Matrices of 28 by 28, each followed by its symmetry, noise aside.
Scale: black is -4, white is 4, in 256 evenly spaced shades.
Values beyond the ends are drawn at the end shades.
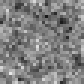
symmetric across the other diagonal.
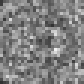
mirrored top to bottom.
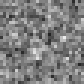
antisymmetric.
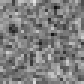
no symmetry.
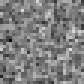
no symmetry.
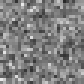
no symmetry.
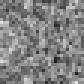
mirrored top to bottom.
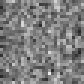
mirrored top to bottom.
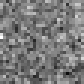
no symmetry.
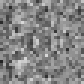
mirrored top to bottom.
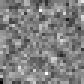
antisymmetric.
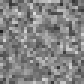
symmetric across the other diagonal.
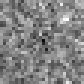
symmetric across the other diagonal.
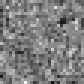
symmetric across the other diagonal.
